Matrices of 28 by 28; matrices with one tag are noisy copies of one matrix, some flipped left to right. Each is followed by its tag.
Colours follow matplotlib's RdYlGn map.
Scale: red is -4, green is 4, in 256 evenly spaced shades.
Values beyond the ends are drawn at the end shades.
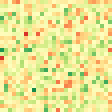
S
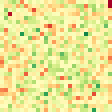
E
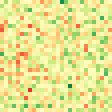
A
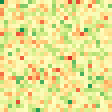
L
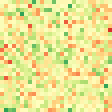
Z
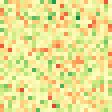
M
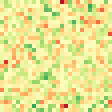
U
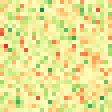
A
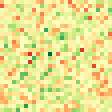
E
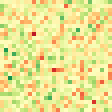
L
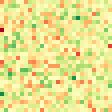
M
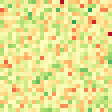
U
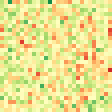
A
